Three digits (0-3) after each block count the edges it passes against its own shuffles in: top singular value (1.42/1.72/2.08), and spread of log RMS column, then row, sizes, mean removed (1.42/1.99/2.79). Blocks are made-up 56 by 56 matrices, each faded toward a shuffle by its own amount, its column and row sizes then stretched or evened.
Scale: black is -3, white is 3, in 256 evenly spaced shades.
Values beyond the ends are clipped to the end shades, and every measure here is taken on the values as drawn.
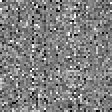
1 2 0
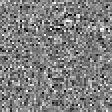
1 0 1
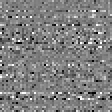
1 1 3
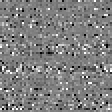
1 1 3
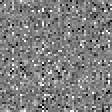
1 1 0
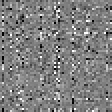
1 3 2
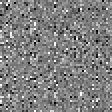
1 2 0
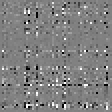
2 3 3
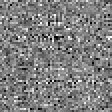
2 0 2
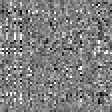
2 2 2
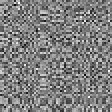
3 0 1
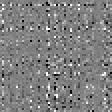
2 3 2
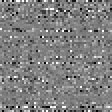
0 0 3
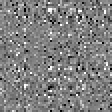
2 2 1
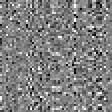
3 2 1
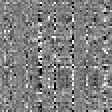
3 3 1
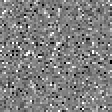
1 0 1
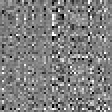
3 3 2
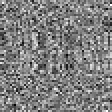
2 1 0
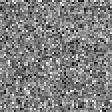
1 0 0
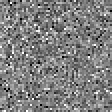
0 1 0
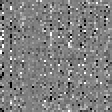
0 3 0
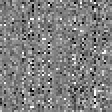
1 3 1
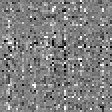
1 2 2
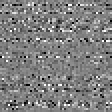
1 0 3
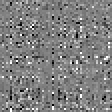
2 3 2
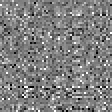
3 0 2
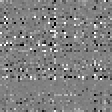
1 2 3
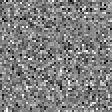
2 0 1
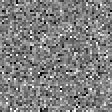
1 1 0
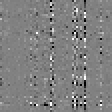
3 3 1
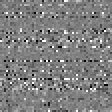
1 1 3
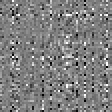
2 3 2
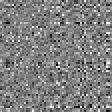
3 2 2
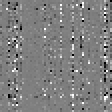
2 3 1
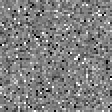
0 0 0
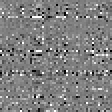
2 2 3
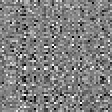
3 2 1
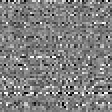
3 0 3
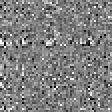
2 2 2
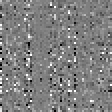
1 3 1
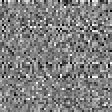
3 0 2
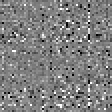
2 2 2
